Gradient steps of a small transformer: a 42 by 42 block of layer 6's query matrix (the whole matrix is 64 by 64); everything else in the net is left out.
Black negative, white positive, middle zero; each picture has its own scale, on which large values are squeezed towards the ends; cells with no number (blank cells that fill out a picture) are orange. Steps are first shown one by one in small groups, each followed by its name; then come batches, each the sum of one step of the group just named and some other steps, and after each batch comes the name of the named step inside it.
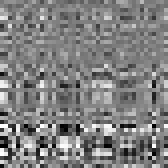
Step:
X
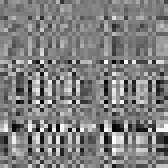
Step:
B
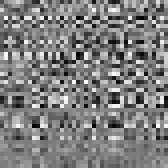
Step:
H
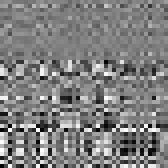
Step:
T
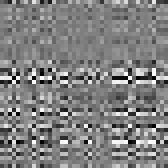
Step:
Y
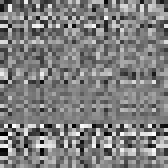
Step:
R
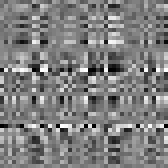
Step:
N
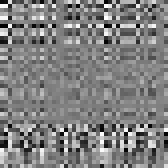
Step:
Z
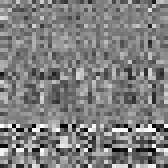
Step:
X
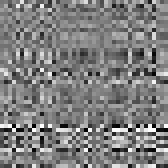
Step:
Y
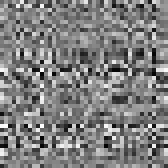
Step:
X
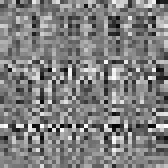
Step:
B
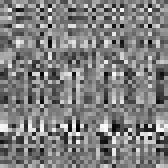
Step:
B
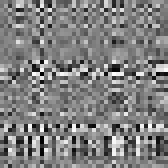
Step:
Y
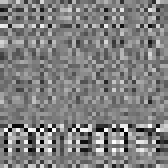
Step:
B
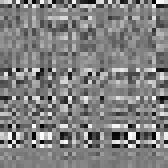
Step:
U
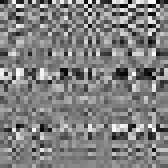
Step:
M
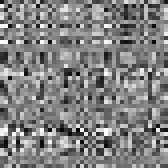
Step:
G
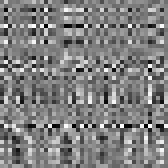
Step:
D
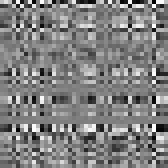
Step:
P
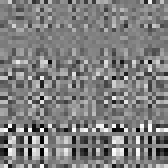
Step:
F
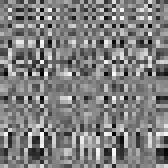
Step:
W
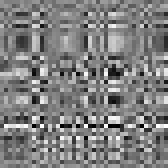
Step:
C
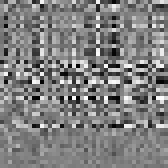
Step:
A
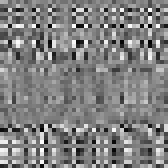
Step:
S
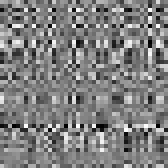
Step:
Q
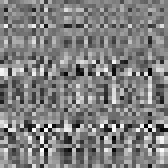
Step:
D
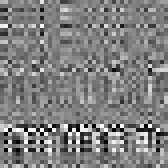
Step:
D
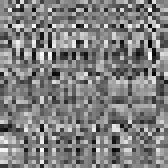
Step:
S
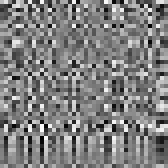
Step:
Q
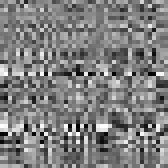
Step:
U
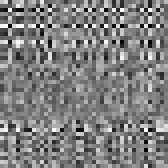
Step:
S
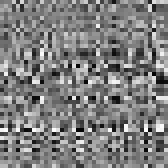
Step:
A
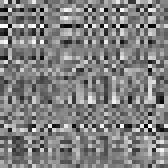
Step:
D
